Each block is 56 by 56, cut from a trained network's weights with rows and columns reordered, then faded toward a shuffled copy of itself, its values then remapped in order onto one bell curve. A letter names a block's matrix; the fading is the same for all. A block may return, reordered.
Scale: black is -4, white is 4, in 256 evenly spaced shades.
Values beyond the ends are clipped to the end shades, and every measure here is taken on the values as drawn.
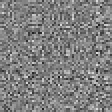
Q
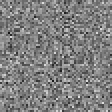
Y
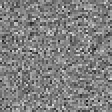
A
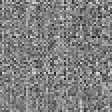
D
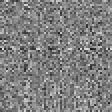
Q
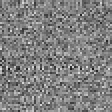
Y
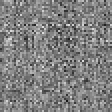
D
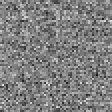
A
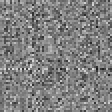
Q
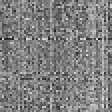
D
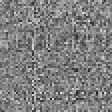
Q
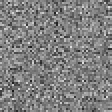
Y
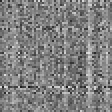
D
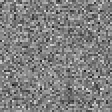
A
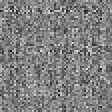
D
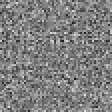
Y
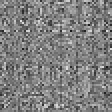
D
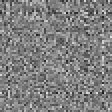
Q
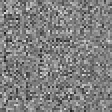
Q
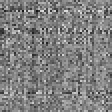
D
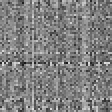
D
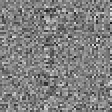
Q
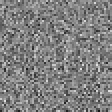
A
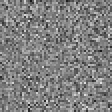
Y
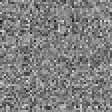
Y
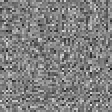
Q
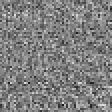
Y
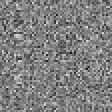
Y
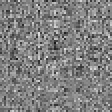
Q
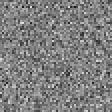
A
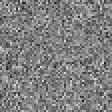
A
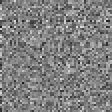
Q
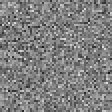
A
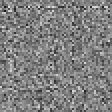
Q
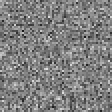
A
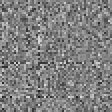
Q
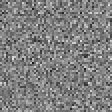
A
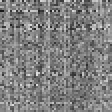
D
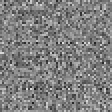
Y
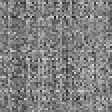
D
